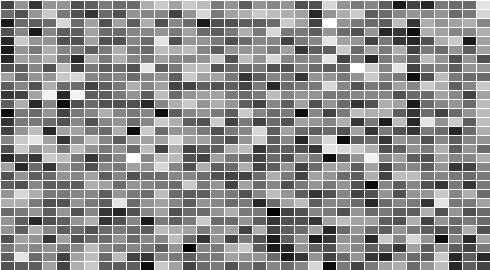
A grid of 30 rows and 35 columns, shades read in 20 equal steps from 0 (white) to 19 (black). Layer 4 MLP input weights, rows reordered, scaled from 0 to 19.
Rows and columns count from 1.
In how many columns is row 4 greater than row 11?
16
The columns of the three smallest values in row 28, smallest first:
18, 7, 17
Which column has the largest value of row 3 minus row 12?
15
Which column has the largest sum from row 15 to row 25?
22
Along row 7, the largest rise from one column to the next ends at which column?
25
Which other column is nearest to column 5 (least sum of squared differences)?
11
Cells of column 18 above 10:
12
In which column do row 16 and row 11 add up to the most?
5
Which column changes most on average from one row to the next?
24
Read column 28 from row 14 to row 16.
17 10 15
